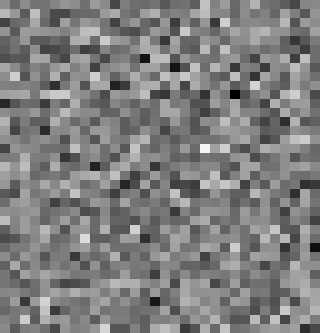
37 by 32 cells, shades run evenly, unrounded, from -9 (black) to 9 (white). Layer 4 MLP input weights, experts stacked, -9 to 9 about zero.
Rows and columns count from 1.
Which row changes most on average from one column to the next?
9
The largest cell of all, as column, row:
21, 17
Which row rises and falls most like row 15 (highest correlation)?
14
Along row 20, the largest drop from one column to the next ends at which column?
23
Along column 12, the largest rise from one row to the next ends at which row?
11
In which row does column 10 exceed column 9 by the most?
10
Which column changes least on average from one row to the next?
4
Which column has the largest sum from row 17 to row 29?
3
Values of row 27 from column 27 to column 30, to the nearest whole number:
4 0 4 -4
